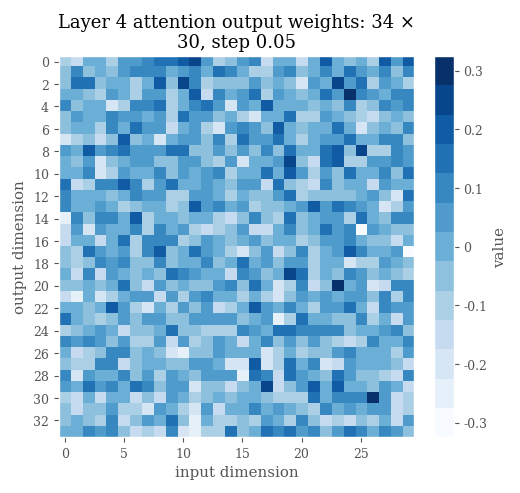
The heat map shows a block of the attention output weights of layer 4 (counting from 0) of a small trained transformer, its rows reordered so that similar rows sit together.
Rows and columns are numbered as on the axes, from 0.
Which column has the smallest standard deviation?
12
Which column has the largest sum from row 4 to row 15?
19
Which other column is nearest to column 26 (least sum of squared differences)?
21
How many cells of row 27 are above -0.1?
20
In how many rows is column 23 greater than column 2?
20
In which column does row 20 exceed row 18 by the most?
23
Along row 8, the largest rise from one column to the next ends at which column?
25
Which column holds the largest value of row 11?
5
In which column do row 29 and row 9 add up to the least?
15
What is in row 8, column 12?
-0.05
